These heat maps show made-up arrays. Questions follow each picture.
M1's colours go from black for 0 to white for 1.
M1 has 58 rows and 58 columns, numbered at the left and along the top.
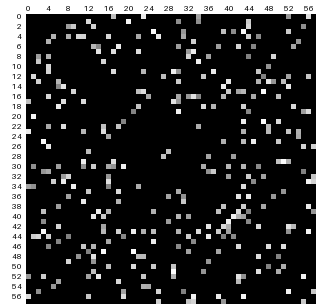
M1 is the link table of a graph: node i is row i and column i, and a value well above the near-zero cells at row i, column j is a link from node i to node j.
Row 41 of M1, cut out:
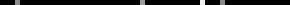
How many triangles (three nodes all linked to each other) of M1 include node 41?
0
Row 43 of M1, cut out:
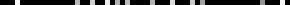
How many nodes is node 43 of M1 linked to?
12
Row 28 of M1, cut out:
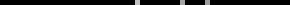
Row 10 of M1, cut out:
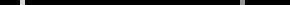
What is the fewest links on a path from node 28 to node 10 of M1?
4
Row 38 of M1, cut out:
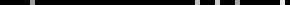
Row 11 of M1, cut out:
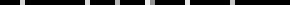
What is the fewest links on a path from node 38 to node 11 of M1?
3
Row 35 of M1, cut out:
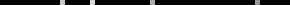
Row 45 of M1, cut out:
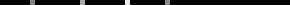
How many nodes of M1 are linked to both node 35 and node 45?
0
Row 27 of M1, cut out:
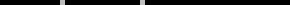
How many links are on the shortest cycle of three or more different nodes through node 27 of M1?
6
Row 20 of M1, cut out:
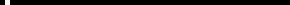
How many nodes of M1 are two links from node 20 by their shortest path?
4
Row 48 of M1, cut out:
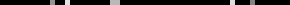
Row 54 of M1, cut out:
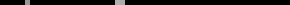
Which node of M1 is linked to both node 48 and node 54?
node 23
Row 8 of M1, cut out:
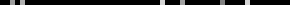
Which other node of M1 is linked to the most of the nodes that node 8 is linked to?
node 44
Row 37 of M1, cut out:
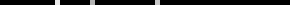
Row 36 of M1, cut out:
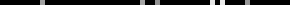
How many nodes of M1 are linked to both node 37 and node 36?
1
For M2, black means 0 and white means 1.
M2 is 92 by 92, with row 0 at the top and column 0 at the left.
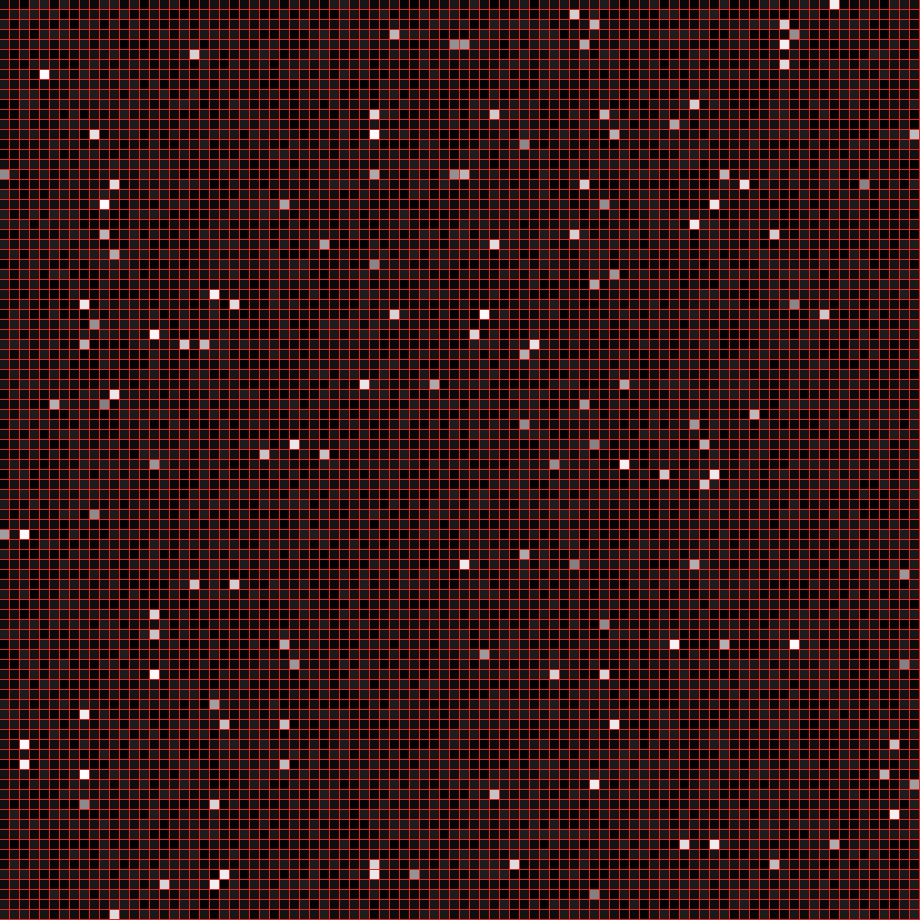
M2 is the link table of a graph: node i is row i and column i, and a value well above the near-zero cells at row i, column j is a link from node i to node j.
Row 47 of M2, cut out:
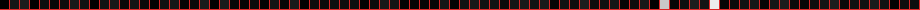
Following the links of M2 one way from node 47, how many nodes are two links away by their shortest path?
3
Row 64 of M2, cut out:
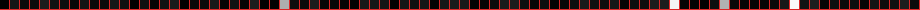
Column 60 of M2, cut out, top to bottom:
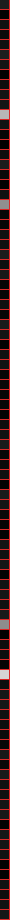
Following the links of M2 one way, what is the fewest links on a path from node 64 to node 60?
2
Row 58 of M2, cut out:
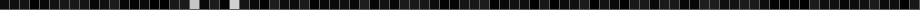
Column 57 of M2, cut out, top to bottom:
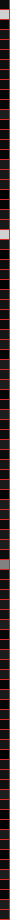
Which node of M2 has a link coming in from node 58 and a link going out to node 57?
node 23
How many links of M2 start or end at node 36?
1
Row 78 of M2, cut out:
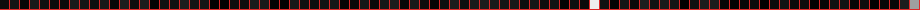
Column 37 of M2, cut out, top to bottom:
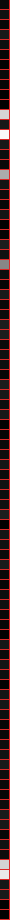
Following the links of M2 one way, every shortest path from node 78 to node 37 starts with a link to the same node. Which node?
node 91
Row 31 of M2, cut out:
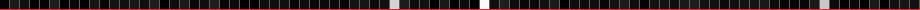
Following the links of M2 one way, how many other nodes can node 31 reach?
9
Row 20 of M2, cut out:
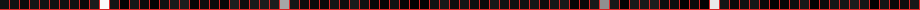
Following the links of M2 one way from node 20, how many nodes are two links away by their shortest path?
3
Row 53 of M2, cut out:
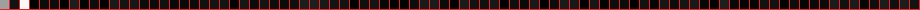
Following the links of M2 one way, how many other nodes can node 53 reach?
10
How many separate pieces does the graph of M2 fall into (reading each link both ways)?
5
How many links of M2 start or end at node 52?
4
